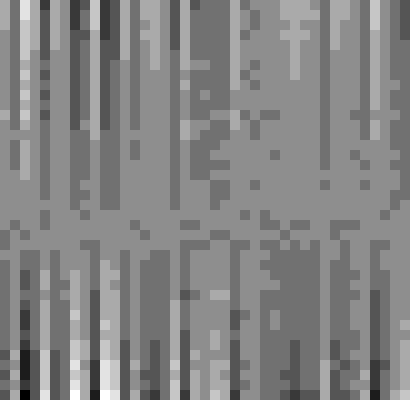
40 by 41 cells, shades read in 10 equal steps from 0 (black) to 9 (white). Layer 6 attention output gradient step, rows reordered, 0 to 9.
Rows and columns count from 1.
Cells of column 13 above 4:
25
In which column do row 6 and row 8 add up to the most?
3
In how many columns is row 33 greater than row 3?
17
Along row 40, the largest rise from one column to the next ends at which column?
11
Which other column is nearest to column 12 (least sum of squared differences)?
18
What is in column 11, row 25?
5
